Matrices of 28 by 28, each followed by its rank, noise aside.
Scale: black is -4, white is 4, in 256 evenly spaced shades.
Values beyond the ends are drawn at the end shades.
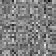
four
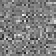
six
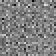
six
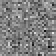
six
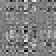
three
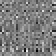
four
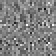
six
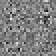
six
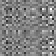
two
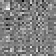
four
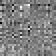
four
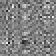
four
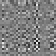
two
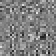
four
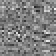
six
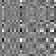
two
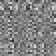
four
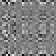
two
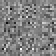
six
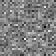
six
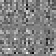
four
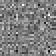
six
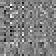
four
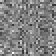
six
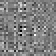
three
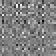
three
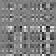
two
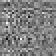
four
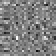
four
